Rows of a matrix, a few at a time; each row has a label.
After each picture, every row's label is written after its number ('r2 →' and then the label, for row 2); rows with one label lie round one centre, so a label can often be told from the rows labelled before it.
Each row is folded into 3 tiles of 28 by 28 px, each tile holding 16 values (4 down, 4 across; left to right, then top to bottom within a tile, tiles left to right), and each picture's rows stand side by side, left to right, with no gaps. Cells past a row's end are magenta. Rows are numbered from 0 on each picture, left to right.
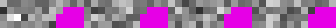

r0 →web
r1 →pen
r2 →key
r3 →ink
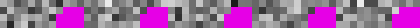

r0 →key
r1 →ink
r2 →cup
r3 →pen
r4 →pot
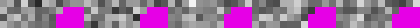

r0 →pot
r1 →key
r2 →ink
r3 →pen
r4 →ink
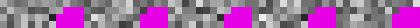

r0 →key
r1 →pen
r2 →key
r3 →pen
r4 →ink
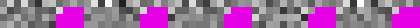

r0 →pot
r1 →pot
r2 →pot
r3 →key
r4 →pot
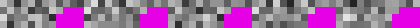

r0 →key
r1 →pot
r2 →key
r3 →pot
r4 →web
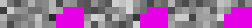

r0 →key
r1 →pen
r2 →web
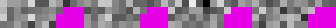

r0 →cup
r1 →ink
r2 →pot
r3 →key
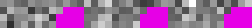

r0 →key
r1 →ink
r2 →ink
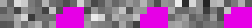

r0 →ink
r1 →web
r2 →pot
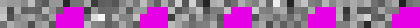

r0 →cup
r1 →web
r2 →pot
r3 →pot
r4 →cup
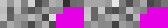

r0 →cup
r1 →cup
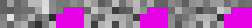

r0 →pen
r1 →key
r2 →key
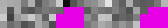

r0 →cup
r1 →ink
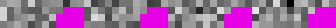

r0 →cup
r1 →web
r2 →key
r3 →pot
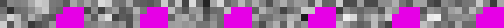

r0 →pen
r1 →ink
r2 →pot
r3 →key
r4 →web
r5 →web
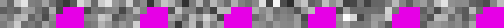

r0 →ink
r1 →ink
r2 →key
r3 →pot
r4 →web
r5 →ink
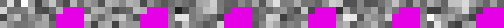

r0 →pot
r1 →key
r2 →pen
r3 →ink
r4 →web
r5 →pen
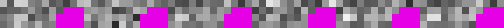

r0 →ink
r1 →key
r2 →web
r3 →ink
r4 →web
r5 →web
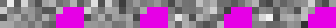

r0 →pot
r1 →pot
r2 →pen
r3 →web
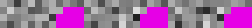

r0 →key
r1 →key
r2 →key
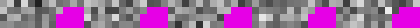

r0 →pot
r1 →cup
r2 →key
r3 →web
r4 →ink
